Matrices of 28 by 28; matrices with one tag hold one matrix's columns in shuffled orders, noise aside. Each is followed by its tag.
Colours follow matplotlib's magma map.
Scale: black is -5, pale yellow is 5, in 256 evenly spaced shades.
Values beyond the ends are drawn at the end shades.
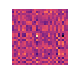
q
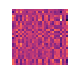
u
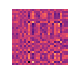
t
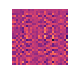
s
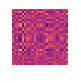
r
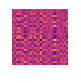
s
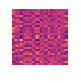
s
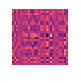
q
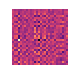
s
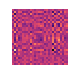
r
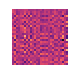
s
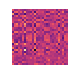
r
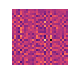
s
